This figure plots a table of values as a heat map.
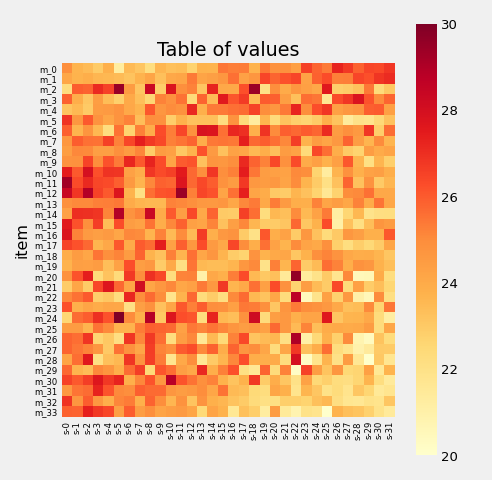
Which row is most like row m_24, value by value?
m_2
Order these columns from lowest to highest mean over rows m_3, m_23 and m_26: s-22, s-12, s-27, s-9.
s-12, s-9, s-27, s-22
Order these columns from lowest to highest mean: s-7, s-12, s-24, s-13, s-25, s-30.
s-30, s-24, s-25, s-13, s-7, s-12
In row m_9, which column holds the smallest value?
s-29
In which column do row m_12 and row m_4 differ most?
s-2
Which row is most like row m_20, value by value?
m_26
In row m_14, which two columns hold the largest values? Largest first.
s-5, s-8
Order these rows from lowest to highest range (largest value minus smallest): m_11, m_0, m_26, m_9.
m_9, m_0, m_11, m_26
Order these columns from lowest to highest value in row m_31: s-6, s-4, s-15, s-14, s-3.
s-14, s-6, s-15, s-4, s-3
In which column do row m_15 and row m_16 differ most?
s-25
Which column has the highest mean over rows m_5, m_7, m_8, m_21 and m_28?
s-7
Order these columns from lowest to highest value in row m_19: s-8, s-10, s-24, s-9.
s-9, s-24, s-10, s-8
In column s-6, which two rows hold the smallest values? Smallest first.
m_23, m_6
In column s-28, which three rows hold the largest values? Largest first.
m_3, m_1, m_0
